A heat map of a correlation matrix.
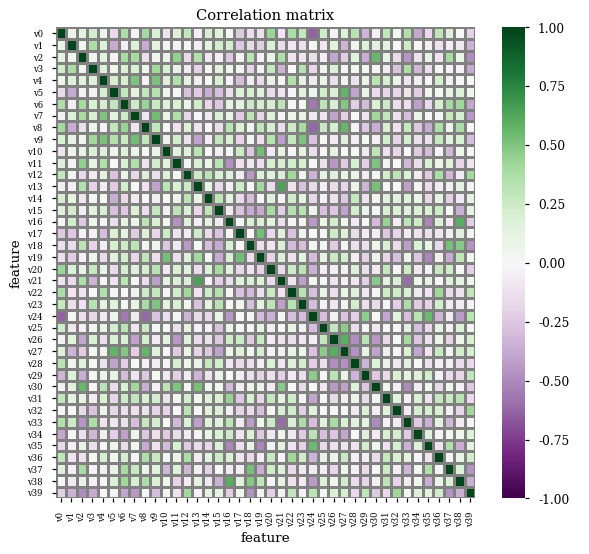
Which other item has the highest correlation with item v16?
v38
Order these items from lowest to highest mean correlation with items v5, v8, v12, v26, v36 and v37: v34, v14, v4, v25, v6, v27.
v34, v14, v4, v25, v6, v27
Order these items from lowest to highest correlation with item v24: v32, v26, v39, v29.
v26, v32, v39, v29
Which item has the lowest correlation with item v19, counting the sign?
v35
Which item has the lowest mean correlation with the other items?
v24
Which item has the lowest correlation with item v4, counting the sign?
v17
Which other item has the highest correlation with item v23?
v9
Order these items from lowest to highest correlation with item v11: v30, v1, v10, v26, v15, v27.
v26, v27, v1, v10, v15, v30
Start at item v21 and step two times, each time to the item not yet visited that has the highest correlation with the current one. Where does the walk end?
v30
